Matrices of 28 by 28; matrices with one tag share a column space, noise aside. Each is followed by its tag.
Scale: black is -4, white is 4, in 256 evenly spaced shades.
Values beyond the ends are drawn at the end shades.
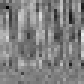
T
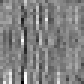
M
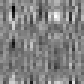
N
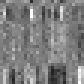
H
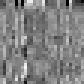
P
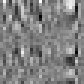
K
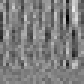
T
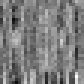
M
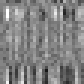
H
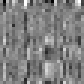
P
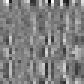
P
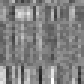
H
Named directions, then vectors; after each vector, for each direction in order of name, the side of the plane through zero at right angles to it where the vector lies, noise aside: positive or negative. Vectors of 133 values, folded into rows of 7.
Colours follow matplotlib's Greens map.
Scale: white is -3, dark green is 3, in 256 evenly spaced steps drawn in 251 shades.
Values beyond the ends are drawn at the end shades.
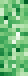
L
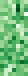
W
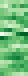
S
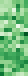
positive, positive, positive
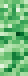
negative, positive, negative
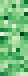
positive, positive, negative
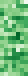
negative, positive, positive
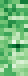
positive, negative, negative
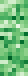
positive, positive, positive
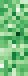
negative, positive, negative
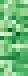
negative, positive, positive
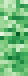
negative, positive, positive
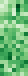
positive, positive, positive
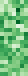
positive, positive, positive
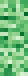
positive, positive, negative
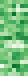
negative, positive, negative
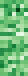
positive, negative, positive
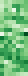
positive, positive, positive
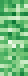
negative, negative, negative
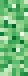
negative, negative, positive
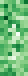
positive, negative, negative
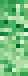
negative, negative, negative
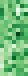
negative, positive, negative
